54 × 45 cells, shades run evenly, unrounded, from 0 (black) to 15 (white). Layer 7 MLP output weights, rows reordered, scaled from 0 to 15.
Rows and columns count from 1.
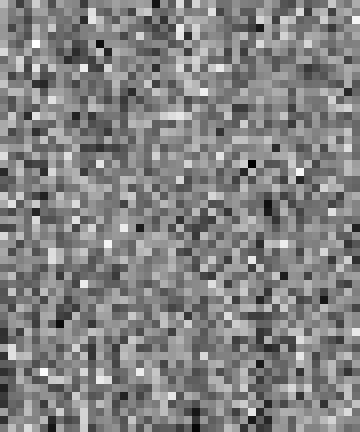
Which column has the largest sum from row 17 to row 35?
7
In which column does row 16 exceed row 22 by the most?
31
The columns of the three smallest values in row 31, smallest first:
33, 44, 3
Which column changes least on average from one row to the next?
40
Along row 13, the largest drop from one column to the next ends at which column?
43
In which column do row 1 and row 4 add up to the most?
23
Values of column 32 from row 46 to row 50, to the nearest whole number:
10 5 9 5 10
